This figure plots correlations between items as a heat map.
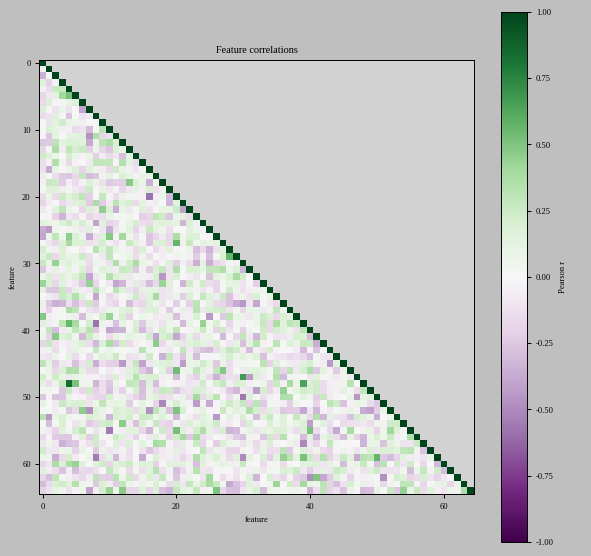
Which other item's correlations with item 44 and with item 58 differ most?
55
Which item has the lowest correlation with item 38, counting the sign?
25
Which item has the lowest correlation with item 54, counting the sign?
40
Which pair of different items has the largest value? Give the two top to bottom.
4, 48
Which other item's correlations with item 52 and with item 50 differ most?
59
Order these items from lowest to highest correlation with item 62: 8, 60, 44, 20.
20, 60, 44, 8
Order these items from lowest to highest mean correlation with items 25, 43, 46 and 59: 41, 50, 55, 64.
41, 64, 55, 50
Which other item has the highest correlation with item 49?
36
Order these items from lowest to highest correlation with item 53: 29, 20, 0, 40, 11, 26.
26, 20, 40, 29, 11, 0
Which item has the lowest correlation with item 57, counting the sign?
39
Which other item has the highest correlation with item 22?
9
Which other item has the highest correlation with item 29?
28
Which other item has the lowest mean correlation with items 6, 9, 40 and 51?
62
